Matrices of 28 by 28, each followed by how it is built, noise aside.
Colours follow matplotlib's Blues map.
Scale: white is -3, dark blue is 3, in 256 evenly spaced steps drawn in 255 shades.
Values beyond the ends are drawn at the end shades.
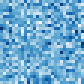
low rank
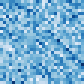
Toeplitz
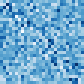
banded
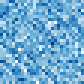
Toeplitz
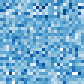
uneven rows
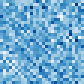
Toeplitz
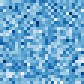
noise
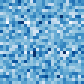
uneven rows
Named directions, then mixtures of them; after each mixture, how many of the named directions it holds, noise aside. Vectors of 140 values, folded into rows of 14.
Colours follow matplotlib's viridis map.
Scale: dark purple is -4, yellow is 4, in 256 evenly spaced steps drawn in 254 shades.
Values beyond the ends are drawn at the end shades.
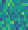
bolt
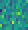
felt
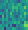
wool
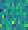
three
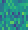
two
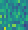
one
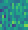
two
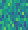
three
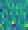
three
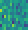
two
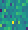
two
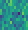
three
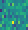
three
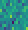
three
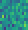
three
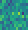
two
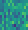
two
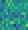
two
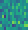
two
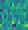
three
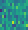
three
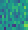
one
